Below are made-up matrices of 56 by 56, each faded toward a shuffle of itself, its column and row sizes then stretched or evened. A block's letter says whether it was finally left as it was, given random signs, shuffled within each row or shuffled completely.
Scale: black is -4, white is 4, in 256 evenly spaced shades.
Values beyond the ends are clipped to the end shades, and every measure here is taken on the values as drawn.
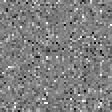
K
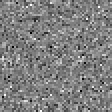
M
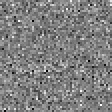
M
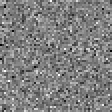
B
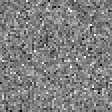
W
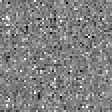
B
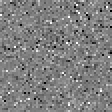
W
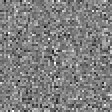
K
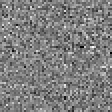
B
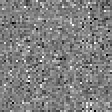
K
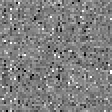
K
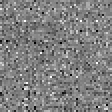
K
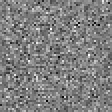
K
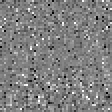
K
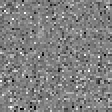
B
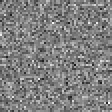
M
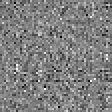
K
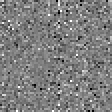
B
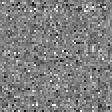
B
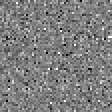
B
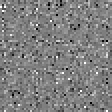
K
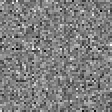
B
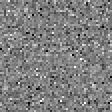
M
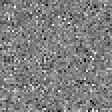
B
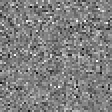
M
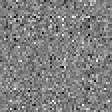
K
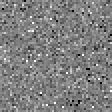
W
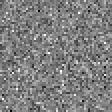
W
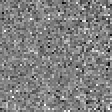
B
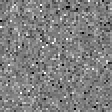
W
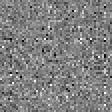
B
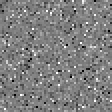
W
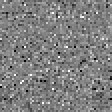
M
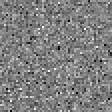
W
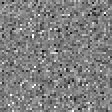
M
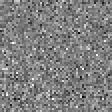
M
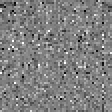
K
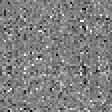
K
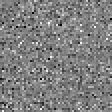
B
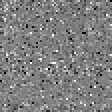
M
